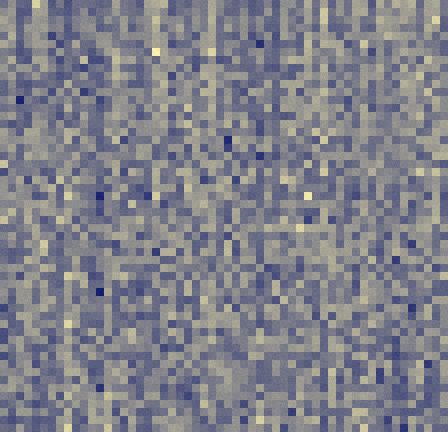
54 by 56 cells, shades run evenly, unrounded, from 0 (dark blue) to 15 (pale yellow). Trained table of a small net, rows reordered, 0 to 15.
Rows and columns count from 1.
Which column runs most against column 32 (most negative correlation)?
2
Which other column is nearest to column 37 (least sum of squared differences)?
43
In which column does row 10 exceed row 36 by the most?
15
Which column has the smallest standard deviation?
28
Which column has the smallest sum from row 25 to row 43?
13
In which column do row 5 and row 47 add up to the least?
7
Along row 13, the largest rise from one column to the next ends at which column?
4
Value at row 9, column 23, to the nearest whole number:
5
